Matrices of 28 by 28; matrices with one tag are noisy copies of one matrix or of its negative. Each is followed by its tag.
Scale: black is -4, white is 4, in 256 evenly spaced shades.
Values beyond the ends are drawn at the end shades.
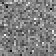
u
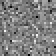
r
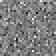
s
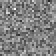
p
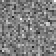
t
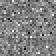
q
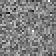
p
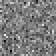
u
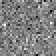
r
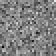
t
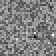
s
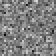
u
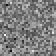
u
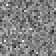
u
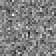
q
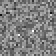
p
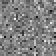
r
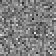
s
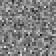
q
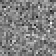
r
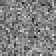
s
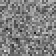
s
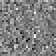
s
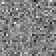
r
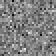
q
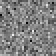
p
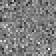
u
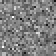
t
